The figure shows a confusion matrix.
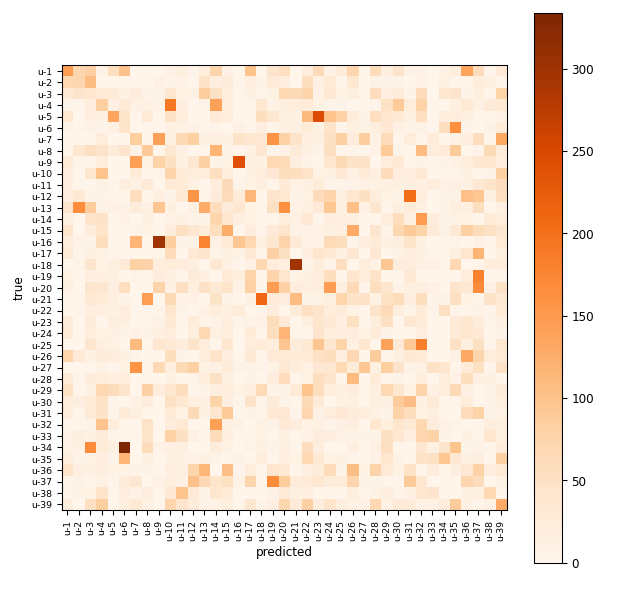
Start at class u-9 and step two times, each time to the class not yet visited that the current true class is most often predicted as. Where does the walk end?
u-13
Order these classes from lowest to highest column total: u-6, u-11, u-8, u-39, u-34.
u-34, u-8, u-11, u-6, u-39
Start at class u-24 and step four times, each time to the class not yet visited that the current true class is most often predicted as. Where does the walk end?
u-17
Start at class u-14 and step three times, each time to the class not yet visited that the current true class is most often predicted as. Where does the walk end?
u-10
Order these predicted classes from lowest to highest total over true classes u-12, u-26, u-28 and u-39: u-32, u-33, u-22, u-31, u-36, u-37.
u-33, u-32, u-22, u-37, u-31, u-36
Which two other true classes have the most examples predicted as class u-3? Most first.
u-34, u-2
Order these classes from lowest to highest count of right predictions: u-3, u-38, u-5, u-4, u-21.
u-3, u-38, u-4, u-21, u-5
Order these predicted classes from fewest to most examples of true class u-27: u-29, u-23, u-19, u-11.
u-19, u-23, u-11, u-29
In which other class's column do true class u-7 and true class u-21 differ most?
u-18
